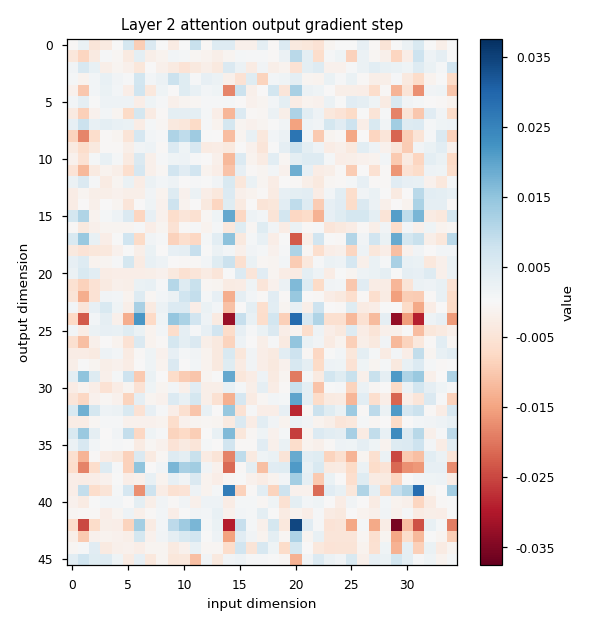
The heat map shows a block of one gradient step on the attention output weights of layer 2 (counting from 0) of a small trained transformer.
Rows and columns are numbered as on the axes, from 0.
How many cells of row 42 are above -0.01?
27
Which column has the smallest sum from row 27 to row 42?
29
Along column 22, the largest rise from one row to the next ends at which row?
40
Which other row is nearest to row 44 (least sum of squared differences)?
16
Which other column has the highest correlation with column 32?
21
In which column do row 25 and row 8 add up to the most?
20
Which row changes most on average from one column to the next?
24
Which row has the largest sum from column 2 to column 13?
37
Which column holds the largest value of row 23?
6
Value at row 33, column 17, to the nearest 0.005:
0.005
